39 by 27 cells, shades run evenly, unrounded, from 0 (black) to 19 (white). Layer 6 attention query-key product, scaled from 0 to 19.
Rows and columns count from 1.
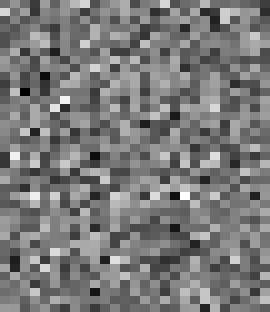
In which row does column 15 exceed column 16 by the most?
34
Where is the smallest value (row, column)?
12, 3
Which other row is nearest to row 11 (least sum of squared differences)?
10
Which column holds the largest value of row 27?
9
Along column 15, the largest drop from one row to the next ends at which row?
16
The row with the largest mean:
25
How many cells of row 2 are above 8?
19
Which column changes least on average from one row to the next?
23
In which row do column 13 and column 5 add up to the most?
17
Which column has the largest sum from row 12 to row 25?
22
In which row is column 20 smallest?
31
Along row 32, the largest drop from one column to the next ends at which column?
8
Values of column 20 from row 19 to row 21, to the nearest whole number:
4 7 6
